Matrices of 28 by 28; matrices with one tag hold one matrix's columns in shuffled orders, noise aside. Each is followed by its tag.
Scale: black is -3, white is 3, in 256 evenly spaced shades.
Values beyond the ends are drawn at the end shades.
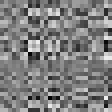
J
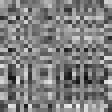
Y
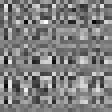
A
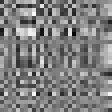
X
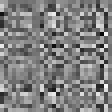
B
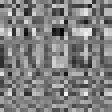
X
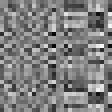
B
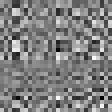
J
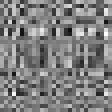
X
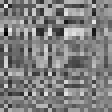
X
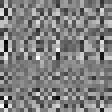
J
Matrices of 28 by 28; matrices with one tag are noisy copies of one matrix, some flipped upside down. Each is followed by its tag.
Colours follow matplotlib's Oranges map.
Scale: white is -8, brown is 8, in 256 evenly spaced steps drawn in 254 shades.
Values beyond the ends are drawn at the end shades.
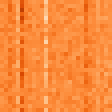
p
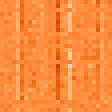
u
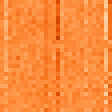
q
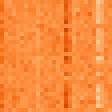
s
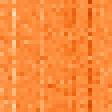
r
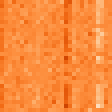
s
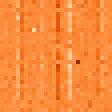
u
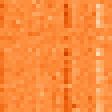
s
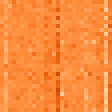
q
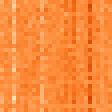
r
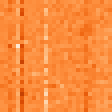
p
